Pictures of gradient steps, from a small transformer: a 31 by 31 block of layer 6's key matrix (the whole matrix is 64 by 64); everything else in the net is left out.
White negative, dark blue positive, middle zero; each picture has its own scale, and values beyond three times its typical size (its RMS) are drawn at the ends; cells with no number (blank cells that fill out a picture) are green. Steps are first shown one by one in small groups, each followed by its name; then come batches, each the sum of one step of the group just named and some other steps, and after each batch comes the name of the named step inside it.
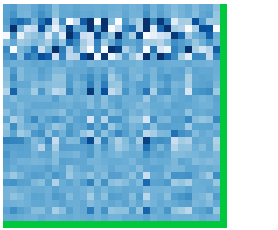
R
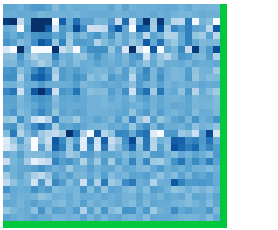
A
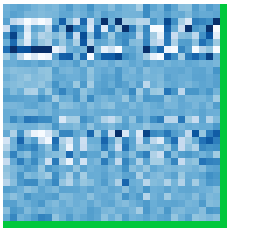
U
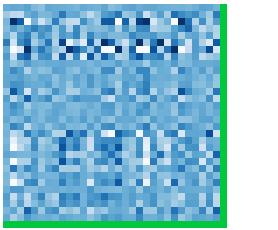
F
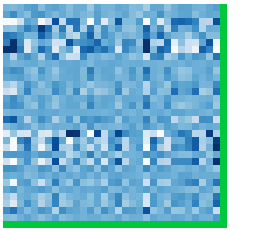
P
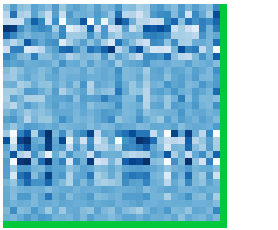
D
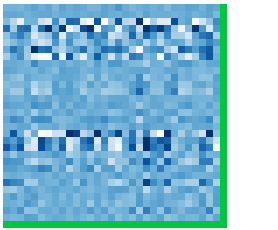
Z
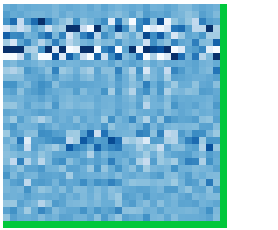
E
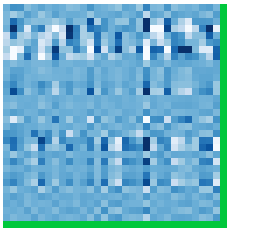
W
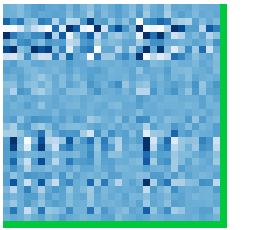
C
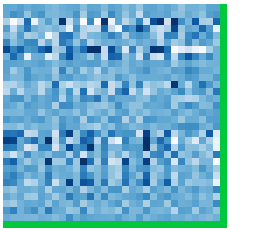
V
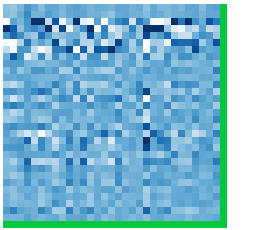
Z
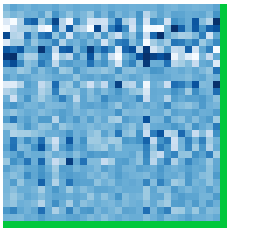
C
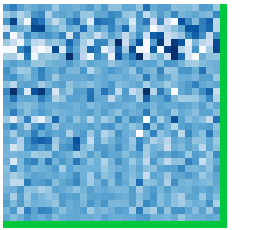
F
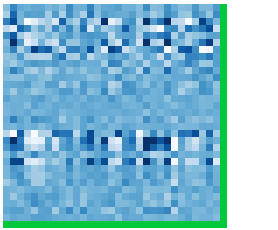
U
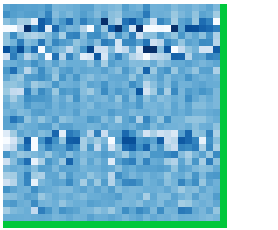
A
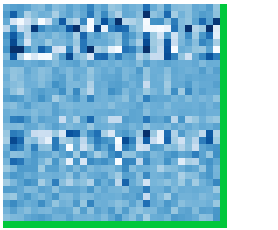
U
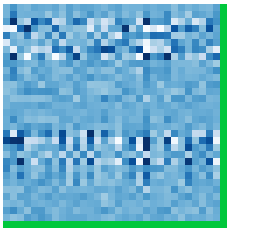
D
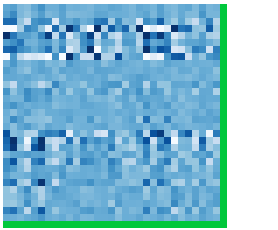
C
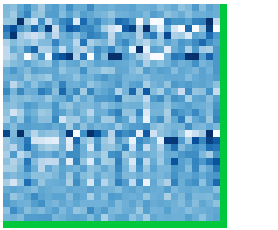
U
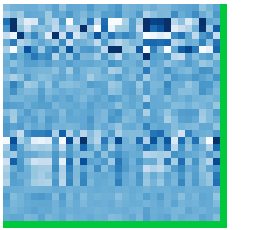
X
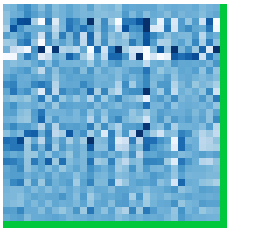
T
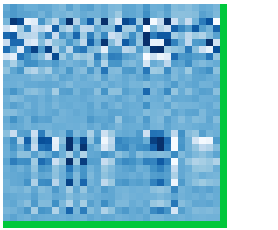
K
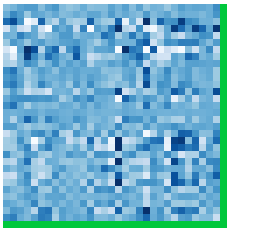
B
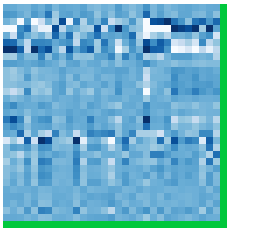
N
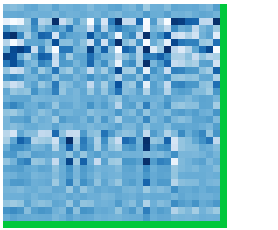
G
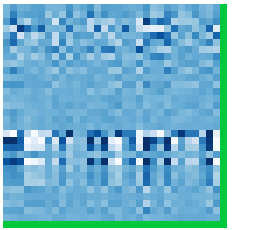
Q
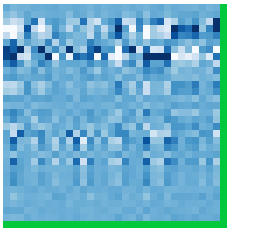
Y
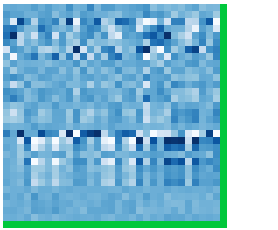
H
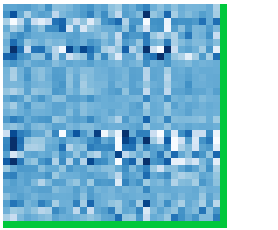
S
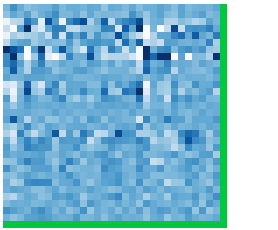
Y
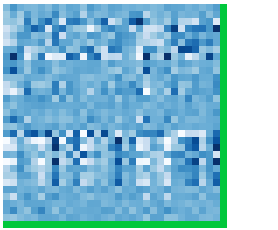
X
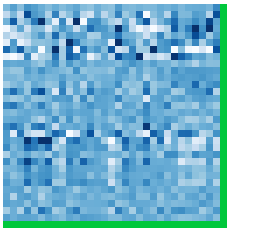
N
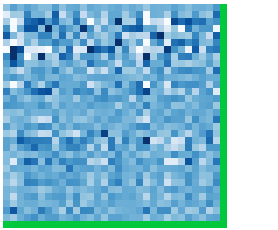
G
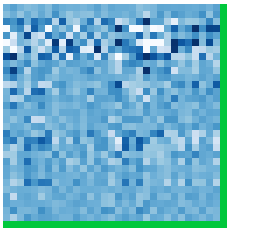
Y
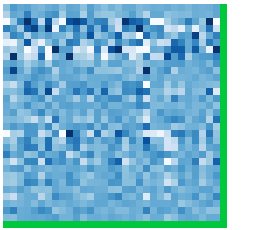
T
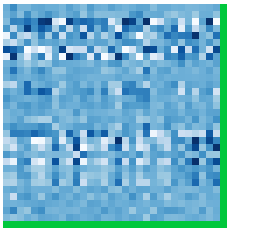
H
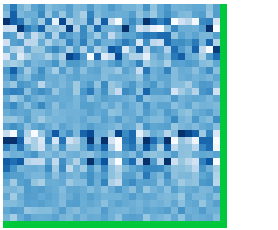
Q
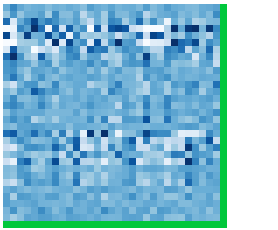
G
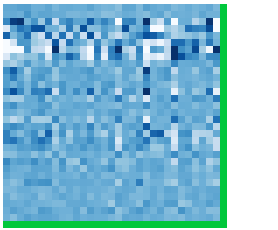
T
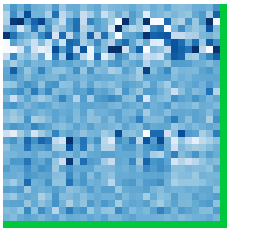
K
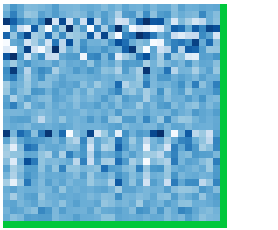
B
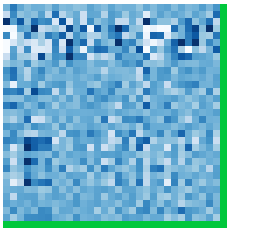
B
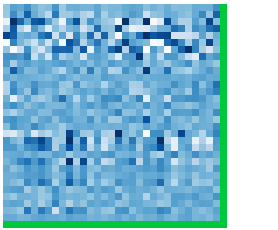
K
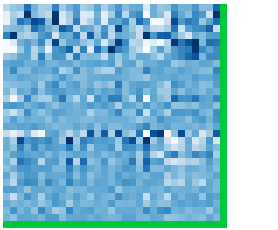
G
